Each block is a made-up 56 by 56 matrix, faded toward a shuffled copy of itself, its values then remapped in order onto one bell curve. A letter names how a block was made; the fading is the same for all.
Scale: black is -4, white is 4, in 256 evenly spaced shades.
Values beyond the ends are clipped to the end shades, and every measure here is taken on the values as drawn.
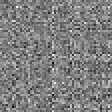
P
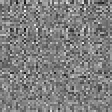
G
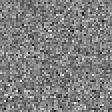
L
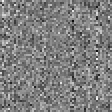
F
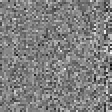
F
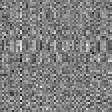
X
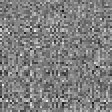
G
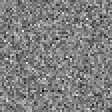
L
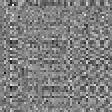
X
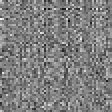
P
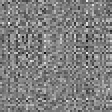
X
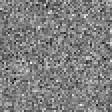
L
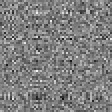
G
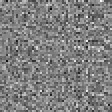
G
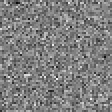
L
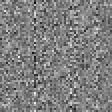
F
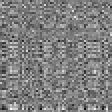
X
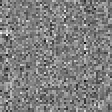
F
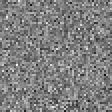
L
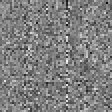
F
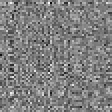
G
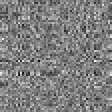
P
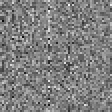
F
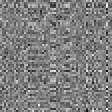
X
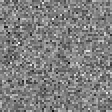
L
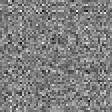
G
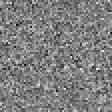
L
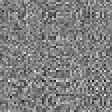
G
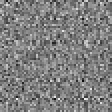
G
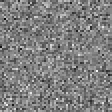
L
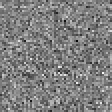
L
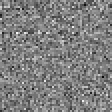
L
